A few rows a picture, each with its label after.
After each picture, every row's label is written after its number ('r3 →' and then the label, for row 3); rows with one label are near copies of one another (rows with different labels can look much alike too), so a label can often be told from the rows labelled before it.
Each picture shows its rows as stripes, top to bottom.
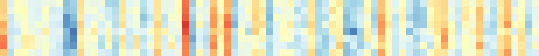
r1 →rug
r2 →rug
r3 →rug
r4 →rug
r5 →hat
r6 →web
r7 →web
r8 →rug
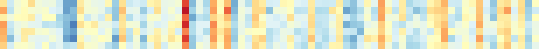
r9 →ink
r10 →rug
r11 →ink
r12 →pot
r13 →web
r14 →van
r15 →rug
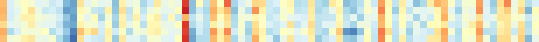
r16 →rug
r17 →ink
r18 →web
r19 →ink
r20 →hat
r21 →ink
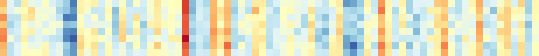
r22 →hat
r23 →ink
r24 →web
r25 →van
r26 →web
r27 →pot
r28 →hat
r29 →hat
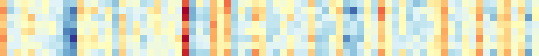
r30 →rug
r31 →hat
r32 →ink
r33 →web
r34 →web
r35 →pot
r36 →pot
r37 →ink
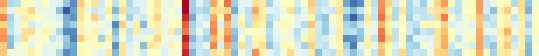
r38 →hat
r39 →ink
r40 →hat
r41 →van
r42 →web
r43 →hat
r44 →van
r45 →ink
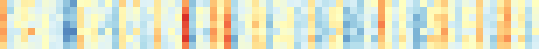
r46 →web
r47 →rug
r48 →rug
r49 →rug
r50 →web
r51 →rug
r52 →rug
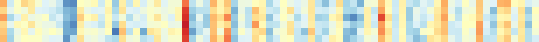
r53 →web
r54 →ink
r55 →hat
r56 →ink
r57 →van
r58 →rug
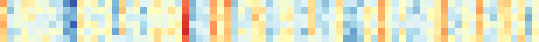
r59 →web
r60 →van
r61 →ink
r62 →pot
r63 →van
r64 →hat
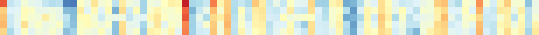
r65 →pot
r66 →van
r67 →hat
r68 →van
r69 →van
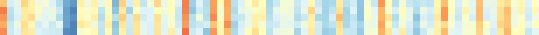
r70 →web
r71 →web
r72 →web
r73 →web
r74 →web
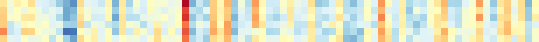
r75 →ink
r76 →ink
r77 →ink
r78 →rug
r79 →web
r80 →hat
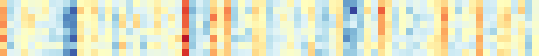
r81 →hat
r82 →hat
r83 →web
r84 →web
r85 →hat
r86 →pot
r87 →van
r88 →pot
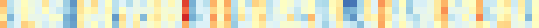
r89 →hat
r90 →hat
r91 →van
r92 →web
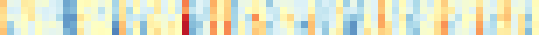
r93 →web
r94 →web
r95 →ink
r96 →van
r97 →van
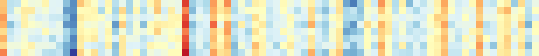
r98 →hat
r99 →web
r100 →pot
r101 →van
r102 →hat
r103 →pot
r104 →ink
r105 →pot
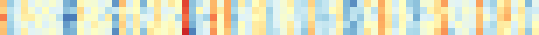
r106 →van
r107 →rug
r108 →web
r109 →van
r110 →van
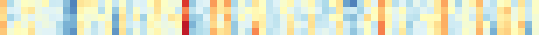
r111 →hat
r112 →web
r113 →van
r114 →ink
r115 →ink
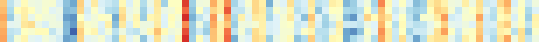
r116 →rug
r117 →rug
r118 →van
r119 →web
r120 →hat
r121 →rug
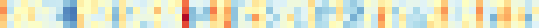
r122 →pot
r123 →web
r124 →ink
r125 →rug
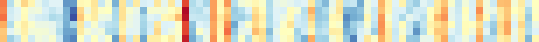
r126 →web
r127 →pot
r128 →pot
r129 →rug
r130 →rug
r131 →van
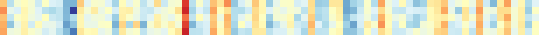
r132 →rug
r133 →pot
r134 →rug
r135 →van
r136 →pot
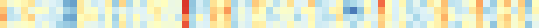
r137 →ink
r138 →hat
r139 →web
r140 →ink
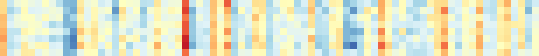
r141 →rug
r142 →van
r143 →rug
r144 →pot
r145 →hat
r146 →pot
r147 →hat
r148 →web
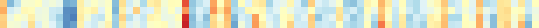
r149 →van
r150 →web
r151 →ink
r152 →ink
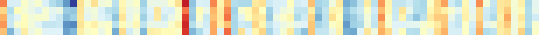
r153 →pot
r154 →rug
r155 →rug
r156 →pot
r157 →van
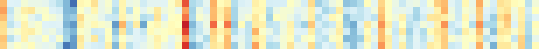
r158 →pot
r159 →web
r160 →rug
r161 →van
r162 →ink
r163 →hat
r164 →ink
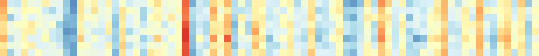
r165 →hat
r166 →pot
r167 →van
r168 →ink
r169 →ink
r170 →rug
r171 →ink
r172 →van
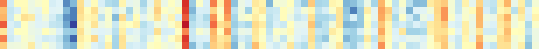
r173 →rug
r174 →hat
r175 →web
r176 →pot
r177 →rug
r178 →pot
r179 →ink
